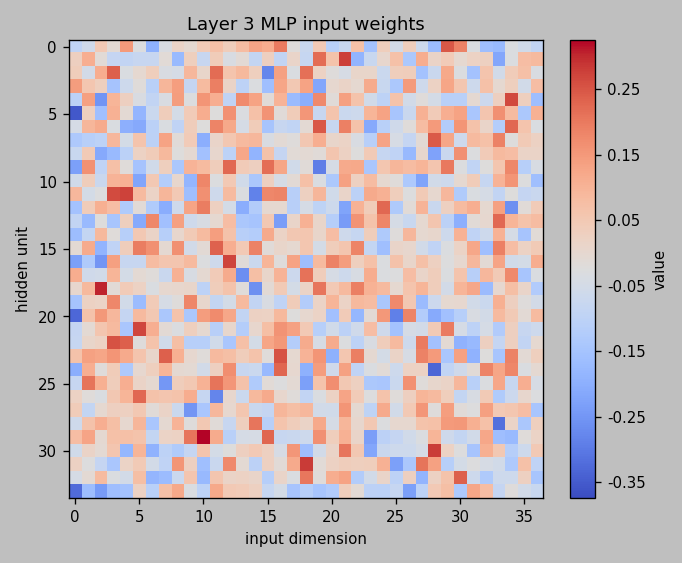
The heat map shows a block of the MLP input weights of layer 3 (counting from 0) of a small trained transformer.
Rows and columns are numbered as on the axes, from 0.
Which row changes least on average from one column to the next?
26
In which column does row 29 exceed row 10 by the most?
9
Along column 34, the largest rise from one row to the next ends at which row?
13
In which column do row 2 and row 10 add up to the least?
27
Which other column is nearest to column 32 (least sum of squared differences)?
36
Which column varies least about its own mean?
35
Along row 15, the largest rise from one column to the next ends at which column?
33
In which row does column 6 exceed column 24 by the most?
15
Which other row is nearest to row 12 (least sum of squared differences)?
14
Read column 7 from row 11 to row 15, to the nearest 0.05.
0.1 -0.2 -0.15 -0.1 0
